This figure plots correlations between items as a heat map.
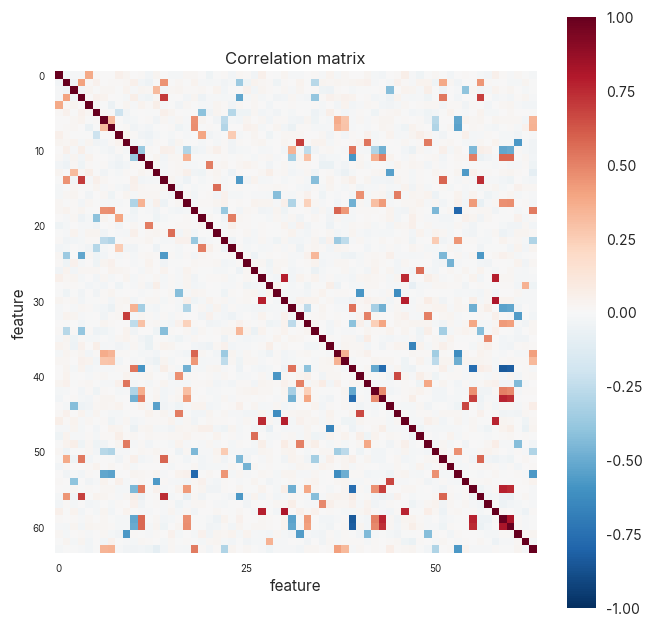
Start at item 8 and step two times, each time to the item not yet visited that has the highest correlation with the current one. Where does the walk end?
23
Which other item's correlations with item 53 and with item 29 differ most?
18
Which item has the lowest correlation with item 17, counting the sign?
39
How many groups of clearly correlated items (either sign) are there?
16
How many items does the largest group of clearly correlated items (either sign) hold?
11
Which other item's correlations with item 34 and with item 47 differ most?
36
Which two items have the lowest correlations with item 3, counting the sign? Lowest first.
24, 34
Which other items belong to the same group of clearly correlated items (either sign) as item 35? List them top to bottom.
57
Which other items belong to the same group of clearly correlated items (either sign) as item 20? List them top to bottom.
12
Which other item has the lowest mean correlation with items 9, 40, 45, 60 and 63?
29
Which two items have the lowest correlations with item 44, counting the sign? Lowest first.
13, 2
